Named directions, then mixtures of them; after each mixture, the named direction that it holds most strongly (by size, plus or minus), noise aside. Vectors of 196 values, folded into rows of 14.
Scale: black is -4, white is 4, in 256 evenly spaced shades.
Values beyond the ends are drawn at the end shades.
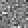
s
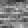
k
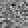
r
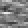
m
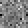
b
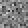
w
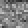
k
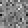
b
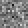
w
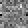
b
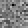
r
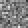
s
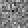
w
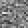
s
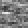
m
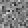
w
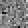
s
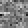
b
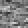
m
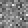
b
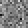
b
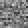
r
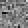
s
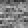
k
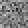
w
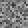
r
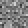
w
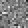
s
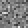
s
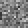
s
